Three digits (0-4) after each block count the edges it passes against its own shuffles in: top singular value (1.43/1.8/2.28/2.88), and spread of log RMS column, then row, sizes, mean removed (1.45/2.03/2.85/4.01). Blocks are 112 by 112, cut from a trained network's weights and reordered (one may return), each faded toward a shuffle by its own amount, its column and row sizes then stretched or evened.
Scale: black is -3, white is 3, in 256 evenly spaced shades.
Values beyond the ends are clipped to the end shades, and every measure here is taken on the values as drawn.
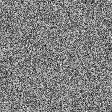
0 0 0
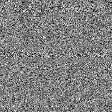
0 0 3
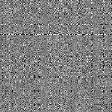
3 3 3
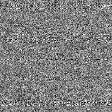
1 1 3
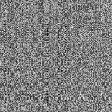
3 2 1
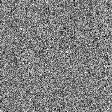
0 1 0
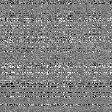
2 3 4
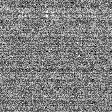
2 1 0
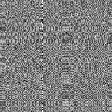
4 1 1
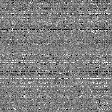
3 2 3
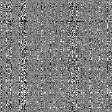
1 4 2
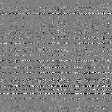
3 2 4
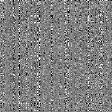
2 4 2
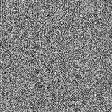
2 0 0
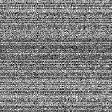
4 2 1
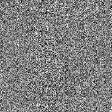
0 3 0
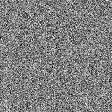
1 0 0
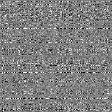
2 2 4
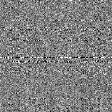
2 1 3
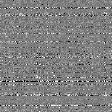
1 2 4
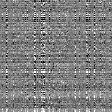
4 4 1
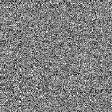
2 2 1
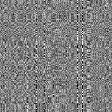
4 3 0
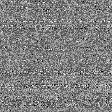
0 0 3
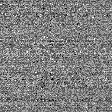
1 1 2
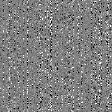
1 4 0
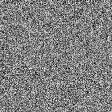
1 0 1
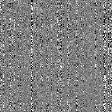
1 4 2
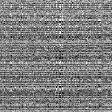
4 3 1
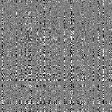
4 4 3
